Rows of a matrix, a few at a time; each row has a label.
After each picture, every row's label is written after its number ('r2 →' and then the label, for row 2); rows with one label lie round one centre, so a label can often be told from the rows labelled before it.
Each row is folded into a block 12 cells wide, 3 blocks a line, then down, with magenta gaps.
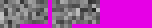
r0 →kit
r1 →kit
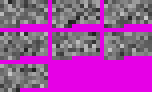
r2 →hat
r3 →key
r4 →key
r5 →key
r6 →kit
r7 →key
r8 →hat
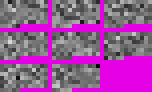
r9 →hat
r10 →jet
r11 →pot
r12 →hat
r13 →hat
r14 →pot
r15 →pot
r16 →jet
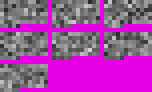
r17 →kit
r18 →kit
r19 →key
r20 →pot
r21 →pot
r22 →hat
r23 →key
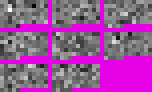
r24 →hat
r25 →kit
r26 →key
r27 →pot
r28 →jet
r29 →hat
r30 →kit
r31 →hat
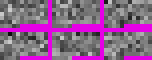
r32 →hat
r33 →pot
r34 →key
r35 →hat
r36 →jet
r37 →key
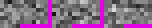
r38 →hat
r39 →pot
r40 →hat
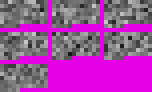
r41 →kit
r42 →hat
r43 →kit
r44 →kit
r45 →key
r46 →pot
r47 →pot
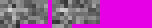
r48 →hat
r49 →hat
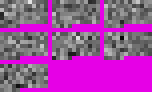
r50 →pot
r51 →kit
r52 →key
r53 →hat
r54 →key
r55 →jet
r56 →key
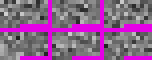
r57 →pot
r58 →pot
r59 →pot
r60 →jet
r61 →pot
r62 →pot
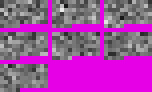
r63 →pot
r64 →hat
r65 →jet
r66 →hat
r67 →jet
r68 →kit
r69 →hat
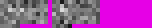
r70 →hat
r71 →hat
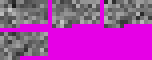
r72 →hat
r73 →key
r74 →key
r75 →key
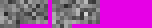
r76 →key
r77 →kit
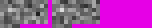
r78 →hat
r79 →hat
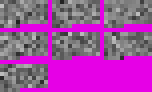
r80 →key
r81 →pot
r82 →kit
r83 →key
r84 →pot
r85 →hat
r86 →pot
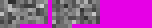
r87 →hat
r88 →kit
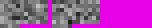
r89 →jet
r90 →key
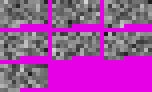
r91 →jet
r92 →key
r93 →jet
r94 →kit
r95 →key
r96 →key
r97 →jet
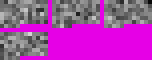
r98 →kit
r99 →key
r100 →jet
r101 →pot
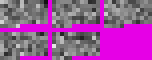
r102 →jet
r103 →kit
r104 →hat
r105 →kit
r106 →hat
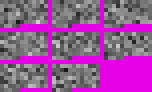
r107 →key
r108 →key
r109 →hat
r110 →pot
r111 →pot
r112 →pot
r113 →pot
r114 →kit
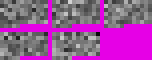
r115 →pot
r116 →pot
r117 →key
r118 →jet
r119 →jet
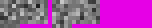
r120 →pot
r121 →kit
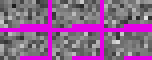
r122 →kit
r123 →pot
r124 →key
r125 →kit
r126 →kit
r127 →hat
